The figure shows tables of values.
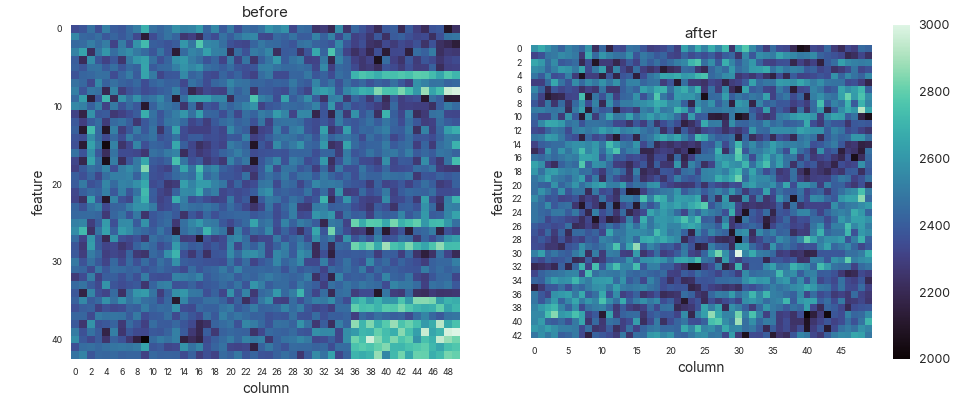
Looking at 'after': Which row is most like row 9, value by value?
21
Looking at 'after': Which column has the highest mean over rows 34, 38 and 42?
3
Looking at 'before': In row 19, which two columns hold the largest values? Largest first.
16, 9
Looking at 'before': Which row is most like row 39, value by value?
8
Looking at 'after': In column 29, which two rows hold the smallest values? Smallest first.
27, 8
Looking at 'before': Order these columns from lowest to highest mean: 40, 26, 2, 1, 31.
1, 31, 26, 2, 40
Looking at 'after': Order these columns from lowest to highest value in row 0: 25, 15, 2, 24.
15, 25, 2, 24
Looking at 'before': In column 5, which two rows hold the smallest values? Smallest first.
9, 11
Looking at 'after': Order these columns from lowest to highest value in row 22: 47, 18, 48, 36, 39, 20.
39, 20, 36, 47, 18, 48
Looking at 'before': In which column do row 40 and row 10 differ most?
38
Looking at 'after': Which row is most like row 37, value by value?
20
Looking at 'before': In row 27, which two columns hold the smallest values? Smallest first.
16, 4
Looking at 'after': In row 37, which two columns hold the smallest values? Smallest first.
22, 25
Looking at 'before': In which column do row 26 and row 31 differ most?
33
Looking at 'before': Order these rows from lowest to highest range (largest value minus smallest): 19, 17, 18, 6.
19, 6, 18, 17
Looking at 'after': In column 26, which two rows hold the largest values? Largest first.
39, 40
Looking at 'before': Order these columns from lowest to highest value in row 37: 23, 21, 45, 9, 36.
36, 9, 23, 21, 45
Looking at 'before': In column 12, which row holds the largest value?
29
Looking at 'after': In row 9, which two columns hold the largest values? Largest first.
48, 21
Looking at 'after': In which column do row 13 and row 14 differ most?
30
